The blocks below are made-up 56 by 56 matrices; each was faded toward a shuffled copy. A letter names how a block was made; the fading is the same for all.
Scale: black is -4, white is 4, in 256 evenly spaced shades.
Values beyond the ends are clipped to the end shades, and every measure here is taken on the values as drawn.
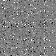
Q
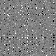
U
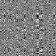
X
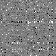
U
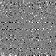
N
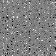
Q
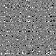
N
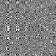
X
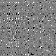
U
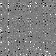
U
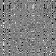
X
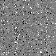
Q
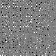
U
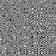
X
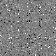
Q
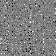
Q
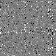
Q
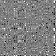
X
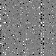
U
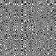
X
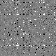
U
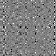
X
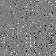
U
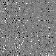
U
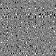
N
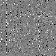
Q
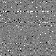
N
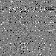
N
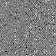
Q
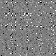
U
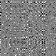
X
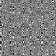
X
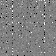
Q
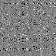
N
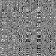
X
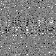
N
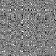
X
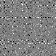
N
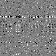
N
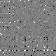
U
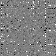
U
